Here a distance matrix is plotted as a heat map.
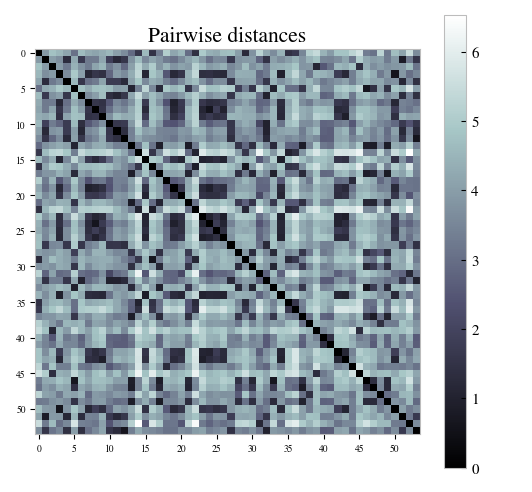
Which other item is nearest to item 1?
51
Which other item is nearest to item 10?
32
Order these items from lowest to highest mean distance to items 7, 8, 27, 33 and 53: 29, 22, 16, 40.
40, 29, 16, 22
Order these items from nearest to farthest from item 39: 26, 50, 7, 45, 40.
45, 40, 7, 50, 26
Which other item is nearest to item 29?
16
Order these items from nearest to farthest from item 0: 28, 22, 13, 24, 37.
22, 13, 37, 28, 24
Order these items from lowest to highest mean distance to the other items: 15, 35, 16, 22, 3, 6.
3, 15, 6, 35, 16, 22
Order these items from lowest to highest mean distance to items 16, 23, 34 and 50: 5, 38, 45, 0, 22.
0, 38, 22, 5, 45
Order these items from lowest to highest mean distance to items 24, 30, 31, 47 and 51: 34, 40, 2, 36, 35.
34, 40, 2, 35, 36
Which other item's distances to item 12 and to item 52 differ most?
53
